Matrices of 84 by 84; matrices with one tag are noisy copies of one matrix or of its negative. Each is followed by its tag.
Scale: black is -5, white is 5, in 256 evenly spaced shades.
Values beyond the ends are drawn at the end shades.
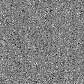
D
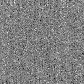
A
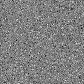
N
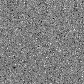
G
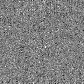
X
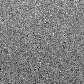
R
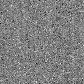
D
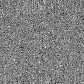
X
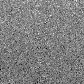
R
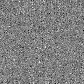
X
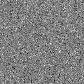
G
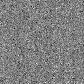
D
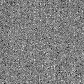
A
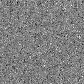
G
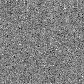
G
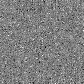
X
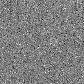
G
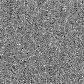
G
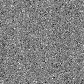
D
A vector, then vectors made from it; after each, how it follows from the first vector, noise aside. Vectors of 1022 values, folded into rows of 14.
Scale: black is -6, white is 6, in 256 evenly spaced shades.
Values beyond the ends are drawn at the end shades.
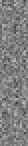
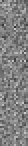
sign-scrambled.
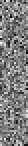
wrapped around, negated, scaled up.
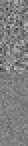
wrapped around, partly zeroed.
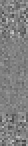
reversed, partly zeroed.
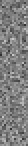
wrapped around, negated.
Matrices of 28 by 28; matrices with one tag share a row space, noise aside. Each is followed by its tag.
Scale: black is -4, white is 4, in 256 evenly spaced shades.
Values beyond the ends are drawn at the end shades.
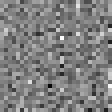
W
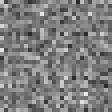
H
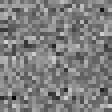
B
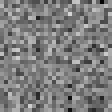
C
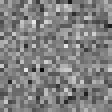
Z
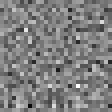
C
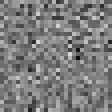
C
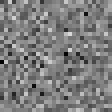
Z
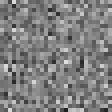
B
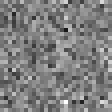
B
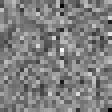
W
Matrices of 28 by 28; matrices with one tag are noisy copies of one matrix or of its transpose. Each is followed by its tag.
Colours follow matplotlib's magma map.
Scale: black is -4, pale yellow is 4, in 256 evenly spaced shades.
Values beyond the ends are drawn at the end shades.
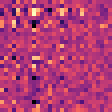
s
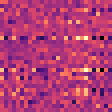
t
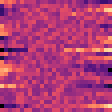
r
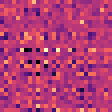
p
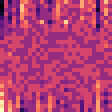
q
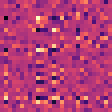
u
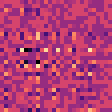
p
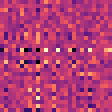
p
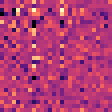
s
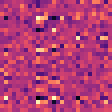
u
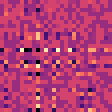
p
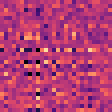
p
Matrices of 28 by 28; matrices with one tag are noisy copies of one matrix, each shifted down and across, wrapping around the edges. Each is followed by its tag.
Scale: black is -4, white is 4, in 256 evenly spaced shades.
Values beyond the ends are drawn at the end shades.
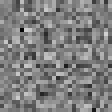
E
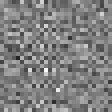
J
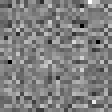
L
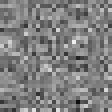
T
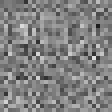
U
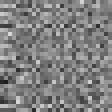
L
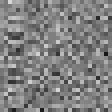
L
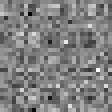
E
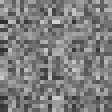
E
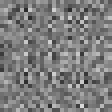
U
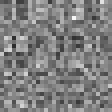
E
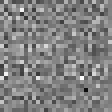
U
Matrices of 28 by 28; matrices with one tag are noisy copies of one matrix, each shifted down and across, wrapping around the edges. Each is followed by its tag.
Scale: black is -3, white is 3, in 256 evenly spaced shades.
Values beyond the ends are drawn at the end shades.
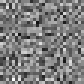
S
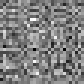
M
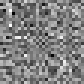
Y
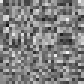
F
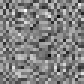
S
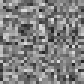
F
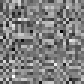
M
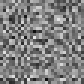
S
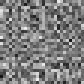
Y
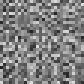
Y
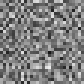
S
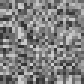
F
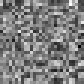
F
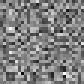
Y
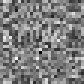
F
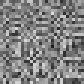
M
